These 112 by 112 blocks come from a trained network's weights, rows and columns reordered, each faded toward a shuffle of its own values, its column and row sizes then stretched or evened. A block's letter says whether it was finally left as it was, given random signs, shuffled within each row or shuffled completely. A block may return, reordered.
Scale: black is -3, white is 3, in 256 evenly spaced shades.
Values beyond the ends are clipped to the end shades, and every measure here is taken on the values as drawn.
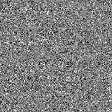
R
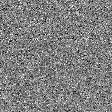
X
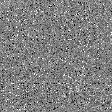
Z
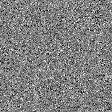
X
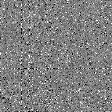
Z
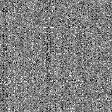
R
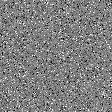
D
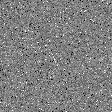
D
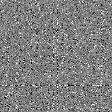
R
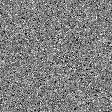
D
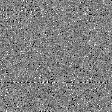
R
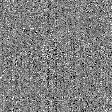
R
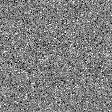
X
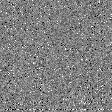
Z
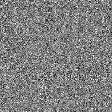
R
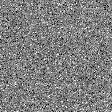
X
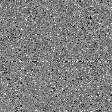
Z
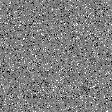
R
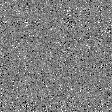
Z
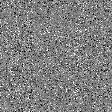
Z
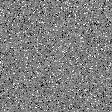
D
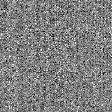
R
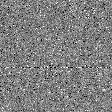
X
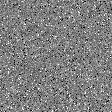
D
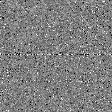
Z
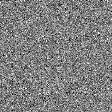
Z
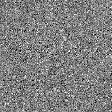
R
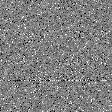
X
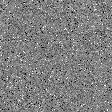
D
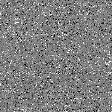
Z
